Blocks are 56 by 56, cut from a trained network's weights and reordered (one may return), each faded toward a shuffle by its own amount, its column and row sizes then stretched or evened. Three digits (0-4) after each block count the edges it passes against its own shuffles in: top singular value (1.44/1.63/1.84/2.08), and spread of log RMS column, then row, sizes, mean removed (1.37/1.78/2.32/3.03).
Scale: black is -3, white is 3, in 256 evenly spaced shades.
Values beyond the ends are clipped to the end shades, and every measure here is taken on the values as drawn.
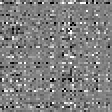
0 3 4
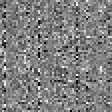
3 3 1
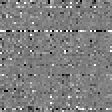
3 1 3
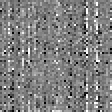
3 4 2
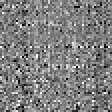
0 2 3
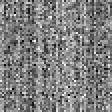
3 0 0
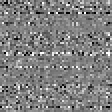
0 1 4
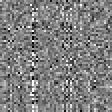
4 3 0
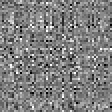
4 3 2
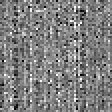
3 3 1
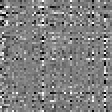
4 4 3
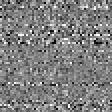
1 0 4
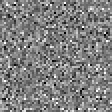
0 1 1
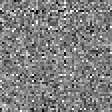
2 1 2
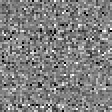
2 0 3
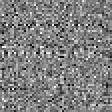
3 0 2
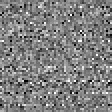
0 1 3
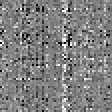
2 4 3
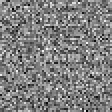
1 0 0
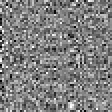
2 3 0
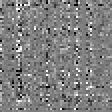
0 4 3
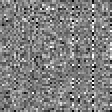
4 3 1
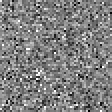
1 1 0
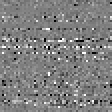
0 2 4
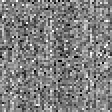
1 0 0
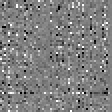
0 4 1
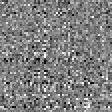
2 2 2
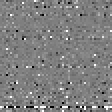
3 1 3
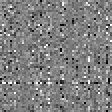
1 3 1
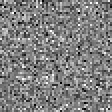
0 2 0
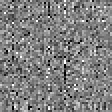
2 2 1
